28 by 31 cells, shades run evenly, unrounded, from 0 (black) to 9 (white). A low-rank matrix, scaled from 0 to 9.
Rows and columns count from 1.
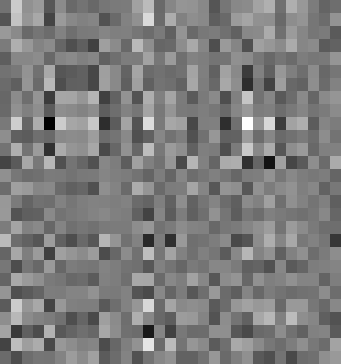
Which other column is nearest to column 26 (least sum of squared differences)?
21
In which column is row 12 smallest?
5
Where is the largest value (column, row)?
23, 10
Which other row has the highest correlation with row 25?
4
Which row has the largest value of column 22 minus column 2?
13
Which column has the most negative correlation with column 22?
1
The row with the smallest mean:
26
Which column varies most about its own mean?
14
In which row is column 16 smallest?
19
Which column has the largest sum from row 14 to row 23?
25
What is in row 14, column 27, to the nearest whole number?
5
